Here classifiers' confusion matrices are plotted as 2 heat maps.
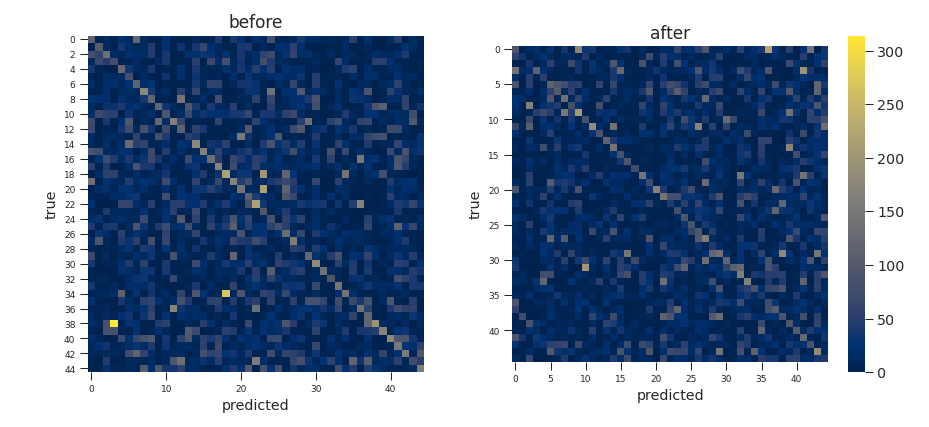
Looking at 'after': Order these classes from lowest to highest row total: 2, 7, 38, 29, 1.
1, 2, 7, 38, 29
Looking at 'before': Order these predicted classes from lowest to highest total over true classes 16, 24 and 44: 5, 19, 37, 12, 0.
0, 5, 37, 12, 19
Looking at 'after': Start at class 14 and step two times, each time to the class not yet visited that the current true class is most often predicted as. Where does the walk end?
2
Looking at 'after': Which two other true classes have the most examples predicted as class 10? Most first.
31, 30
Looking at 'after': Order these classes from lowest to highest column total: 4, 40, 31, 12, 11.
31, 12, 11, 4, 40
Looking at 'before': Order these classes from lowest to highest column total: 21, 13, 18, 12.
13, 18, 12, 21
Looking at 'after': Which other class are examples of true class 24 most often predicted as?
44
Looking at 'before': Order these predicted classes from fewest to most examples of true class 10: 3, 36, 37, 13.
36, 37, 3, 13
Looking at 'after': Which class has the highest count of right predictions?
9
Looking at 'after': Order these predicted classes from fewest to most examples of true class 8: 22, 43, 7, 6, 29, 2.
7, 22, 6, 29, 43, 2
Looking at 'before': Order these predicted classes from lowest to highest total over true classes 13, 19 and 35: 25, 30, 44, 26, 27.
44, 26, 27, 25, 30
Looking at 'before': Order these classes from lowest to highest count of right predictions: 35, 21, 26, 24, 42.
35, 24, 21, 26, 42
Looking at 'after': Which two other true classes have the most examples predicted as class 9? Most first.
0, 20
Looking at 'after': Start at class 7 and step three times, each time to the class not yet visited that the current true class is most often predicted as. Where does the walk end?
43
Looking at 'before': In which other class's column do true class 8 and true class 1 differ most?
12
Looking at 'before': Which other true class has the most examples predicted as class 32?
15
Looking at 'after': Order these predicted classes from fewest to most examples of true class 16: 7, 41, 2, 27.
7, 2, 41, 27
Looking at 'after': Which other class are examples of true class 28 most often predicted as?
21
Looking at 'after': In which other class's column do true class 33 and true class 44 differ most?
4
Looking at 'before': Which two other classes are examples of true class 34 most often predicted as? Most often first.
18, 4
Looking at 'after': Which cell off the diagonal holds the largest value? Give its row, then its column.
0, 36
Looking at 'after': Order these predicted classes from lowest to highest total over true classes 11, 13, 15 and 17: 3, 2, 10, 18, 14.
3, 18, 10, 2, 14
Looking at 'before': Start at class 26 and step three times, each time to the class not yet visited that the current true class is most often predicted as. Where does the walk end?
14
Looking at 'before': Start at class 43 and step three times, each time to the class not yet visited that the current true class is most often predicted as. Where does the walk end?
11
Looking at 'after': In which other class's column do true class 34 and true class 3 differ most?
41
